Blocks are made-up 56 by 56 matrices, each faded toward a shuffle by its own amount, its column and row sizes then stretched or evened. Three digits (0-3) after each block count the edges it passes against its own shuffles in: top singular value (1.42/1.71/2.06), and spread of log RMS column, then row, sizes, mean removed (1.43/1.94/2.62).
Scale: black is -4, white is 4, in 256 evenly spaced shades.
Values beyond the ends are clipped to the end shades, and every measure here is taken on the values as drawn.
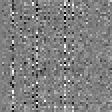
3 3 0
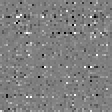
0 1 2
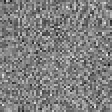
3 0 0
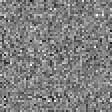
1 1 1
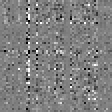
2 3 2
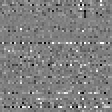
2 1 3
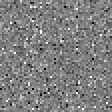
0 1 0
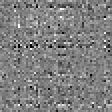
3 2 2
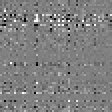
1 2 3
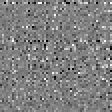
3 1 2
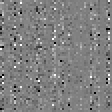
0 3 1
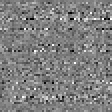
1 0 3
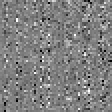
0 3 0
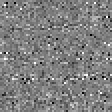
1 0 2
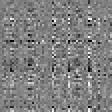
3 3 2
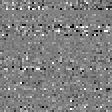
0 1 3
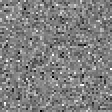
0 1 0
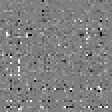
1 2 2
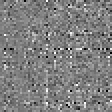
2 2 2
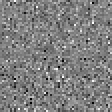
1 1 1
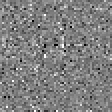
1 1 2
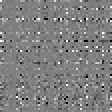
1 3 3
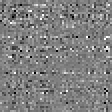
2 2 3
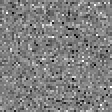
0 0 1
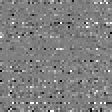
0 1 3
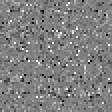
1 0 1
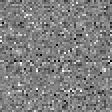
2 0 1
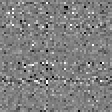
2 1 2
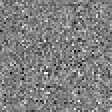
0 1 1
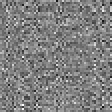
3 2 0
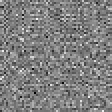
3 1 0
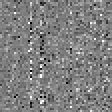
2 2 0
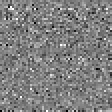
0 0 2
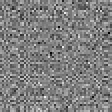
3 0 1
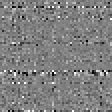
2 1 3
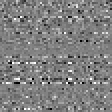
3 0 3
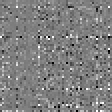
1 3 2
